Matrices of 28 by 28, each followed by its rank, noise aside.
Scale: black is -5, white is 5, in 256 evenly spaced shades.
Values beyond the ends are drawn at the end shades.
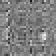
four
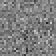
eight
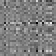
two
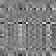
two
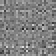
four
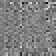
four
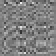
three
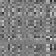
two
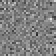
eight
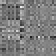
three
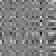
two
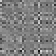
two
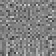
four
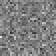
eight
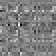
three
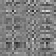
two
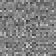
six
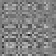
two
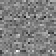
six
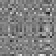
three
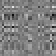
two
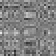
three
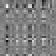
two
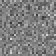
six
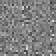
six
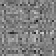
four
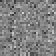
eight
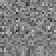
six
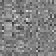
four
